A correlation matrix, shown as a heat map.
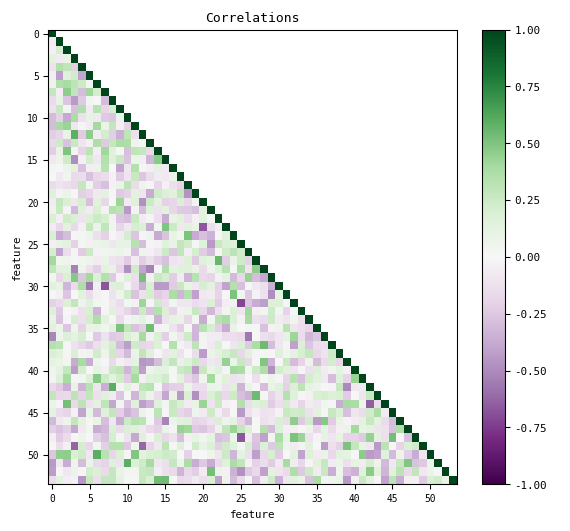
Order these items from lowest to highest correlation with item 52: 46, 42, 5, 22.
22, 5, 46, 42
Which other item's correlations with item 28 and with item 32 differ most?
25
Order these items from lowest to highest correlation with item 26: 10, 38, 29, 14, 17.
14, 10, 38, 17, 29
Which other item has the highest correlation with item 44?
2
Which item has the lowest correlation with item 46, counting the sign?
15
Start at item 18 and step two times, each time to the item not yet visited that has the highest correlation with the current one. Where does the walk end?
31
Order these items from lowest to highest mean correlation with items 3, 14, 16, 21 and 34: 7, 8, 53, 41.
8, 53, 41, 7
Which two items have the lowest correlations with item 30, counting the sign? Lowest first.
7, 5
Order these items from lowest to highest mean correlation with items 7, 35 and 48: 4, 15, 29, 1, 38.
4, 1, 38, 15, 29
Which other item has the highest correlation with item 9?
35
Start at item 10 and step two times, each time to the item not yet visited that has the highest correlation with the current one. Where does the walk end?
47
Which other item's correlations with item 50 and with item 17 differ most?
6
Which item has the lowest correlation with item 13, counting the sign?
28
